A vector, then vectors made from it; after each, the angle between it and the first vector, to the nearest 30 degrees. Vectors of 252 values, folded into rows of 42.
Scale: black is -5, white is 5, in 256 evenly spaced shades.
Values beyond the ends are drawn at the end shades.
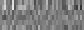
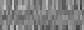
30 degrees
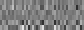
60 degrees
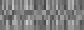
60 degrees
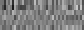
150 degrees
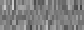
30 degrees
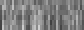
60 degrees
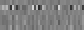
90 degrees
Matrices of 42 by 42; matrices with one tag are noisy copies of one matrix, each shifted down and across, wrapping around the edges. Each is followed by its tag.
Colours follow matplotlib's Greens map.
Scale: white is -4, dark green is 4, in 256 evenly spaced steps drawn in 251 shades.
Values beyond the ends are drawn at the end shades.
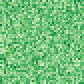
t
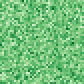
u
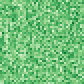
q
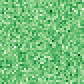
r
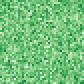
u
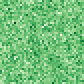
u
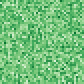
q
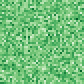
q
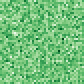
t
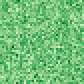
u
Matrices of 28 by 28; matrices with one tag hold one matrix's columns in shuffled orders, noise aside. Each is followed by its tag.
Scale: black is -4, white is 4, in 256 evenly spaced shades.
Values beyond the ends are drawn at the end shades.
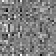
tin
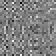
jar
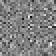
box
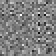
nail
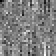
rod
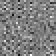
jar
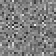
box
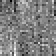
rod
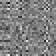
jar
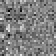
tin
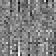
rod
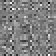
jar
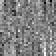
rod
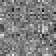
tin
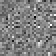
box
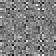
jar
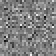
box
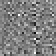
nail
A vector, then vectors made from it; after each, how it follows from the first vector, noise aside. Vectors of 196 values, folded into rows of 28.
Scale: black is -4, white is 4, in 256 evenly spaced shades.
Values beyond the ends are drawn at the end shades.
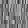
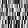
wrapped around, negated, scaled up.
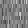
partly zeroed.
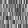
negated.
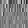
negated, partly zeroed.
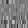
partly zeroed.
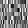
wrapped around, negated, scaled up.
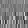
wrapped around, negated, partly zeroed.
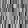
reversed.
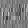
negated, partly zeroed.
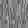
shrunk.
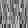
reversed.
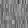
shrunk.
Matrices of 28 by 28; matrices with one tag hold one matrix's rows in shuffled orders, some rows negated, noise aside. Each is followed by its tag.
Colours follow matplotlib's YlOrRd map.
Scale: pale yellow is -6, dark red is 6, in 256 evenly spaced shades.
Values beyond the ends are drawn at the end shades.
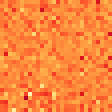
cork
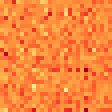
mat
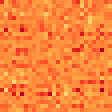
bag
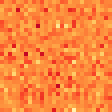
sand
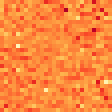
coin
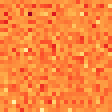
cork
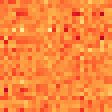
bag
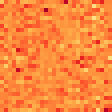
coin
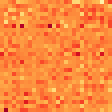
bag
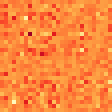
cork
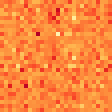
sand
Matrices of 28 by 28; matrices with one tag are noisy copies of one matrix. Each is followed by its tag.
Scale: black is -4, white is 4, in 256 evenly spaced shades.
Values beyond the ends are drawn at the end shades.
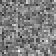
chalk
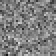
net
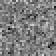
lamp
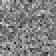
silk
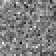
silk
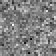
chalk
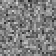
silk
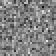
silk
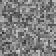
chalk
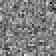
net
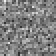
silk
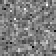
chalk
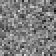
net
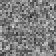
lamp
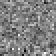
lamp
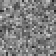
net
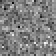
chalk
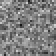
silk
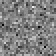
net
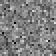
chalk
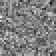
net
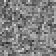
chalk
